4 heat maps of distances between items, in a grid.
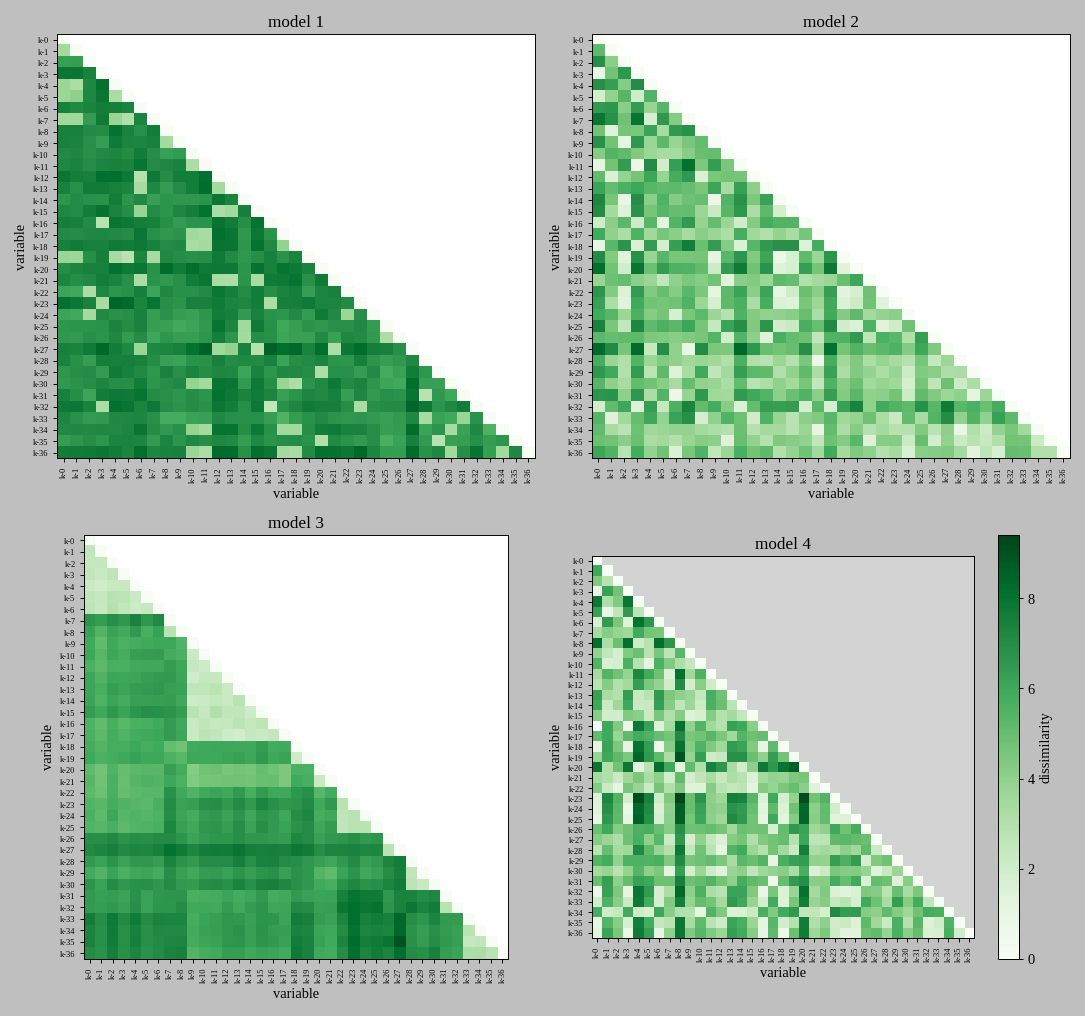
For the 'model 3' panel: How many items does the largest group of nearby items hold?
9
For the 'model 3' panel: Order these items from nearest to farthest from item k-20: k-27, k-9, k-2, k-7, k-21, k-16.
k-21, k-9, k-16, k-2, k-7, k-27
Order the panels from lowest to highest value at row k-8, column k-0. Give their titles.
model 2, model 3, model 1, model 4
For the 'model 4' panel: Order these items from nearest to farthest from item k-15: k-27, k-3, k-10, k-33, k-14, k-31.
k-10, k-14, k-27, k-33, k-3, k-31
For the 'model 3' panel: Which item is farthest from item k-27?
k-35
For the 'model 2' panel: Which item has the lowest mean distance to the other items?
k-34
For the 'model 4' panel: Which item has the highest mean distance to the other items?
k-8
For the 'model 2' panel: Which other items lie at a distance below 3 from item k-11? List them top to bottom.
k-0, k-3, k-5, k-16, k-18, k-32
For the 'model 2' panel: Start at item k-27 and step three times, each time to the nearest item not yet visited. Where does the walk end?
k-29
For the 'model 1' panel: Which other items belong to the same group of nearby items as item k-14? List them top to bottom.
k-25, k-26
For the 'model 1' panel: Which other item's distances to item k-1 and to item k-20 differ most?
k-4
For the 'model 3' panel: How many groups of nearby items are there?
10
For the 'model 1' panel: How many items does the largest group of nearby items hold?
7
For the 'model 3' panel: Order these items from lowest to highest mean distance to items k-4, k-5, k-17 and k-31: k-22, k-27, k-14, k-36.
k-14, k-22, k-36, k-27
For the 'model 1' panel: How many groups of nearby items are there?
9
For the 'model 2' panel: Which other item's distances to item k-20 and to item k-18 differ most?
k-0
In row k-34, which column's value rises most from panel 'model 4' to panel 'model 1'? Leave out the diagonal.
k-13
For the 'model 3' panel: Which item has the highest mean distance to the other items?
k-27
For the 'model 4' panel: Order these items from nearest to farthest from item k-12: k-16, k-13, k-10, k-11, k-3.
k-11, k-16, k-3, k-10, k-13
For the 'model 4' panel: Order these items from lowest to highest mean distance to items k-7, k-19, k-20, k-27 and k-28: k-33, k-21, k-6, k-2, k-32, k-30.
k-30, k-21, k-2, k-32, k-33, k-6
